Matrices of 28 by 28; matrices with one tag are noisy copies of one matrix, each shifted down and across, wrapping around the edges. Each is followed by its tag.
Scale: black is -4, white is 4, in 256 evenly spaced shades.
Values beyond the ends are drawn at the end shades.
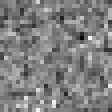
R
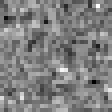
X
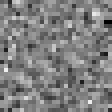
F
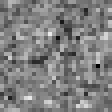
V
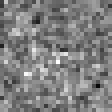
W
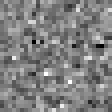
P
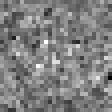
W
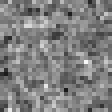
X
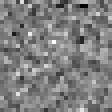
P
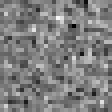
F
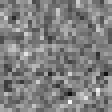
R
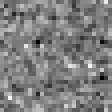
X
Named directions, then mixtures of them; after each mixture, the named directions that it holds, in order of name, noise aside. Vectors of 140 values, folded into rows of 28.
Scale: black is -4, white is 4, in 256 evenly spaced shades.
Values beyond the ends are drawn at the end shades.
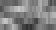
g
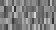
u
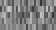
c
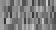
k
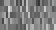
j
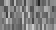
j, k, u.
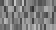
c, j, u.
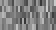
c, k.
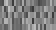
c, j, u.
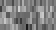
c, g.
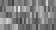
c, g, k.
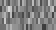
c, k.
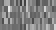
j.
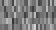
c, k, u.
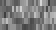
c, g, u.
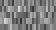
c, g, u.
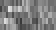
c, g, j.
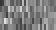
g, j, u.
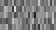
u.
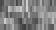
g, j.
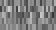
c.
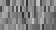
c, j, u.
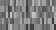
j, k, u.
